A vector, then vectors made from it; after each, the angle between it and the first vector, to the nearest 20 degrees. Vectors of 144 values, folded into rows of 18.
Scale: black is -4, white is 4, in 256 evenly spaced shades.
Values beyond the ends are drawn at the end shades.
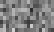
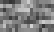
60 degrees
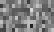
160 degrees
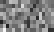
40 degrees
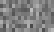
160 degrees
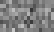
40 degrees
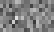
100 degrees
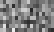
20 degrees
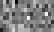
100 degrees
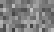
160 degrees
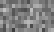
160 degrees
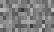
140 degrees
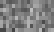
160 degrees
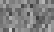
100 degrees
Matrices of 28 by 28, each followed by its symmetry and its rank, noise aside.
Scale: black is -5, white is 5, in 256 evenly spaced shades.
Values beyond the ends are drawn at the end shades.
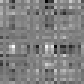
no symmetry, rank two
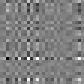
no symmetry, rank one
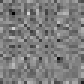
symmetric, rank three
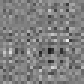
no symmetry, rank three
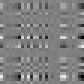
no symmetry, rank one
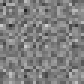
symmetric, rank three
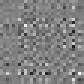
symmetric, rank three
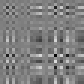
symmetric, rank one
